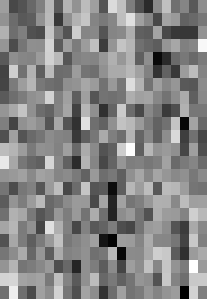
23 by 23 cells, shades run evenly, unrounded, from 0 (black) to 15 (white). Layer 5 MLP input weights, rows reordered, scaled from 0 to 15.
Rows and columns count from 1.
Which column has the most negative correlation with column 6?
3
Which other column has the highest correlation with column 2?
22
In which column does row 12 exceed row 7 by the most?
1
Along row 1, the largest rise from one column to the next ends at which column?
13
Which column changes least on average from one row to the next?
4
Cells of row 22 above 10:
7
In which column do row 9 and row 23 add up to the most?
2
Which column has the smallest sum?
12
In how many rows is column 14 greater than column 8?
15
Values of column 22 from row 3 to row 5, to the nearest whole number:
3 8 6
